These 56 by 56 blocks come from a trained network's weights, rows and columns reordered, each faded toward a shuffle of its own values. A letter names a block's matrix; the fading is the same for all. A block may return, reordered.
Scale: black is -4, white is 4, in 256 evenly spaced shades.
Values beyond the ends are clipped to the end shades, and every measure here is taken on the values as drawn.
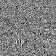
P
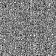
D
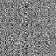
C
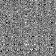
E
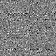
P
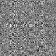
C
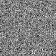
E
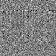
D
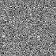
P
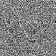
P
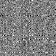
E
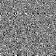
P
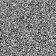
P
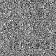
D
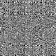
E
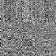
C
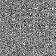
E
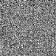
D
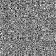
D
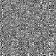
C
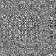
C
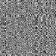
C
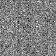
D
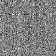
D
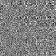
C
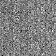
E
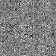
E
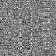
C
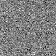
E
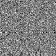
D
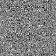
P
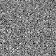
E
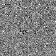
D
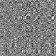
C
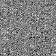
D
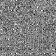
E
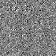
E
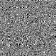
P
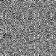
C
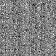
E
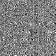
E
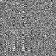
C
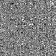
E
